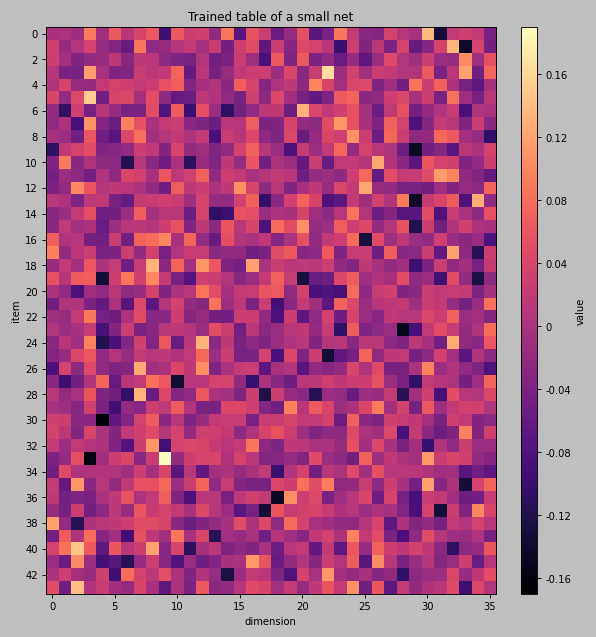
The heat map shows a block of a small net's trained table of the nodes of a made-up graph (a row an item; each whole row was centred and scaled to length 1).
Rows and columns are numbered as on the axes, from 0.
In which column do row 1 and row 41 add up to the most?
16
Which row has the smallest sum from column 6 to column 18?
10
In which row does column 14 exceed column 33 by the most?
35
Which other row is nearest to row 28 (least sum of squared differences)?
24
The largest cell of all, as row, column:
33, 9
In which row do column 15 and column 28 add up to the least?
23
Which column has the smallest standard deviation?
27
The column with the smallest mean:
29
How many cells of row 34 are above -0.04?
28
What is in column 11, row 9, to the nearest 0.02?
-0.02
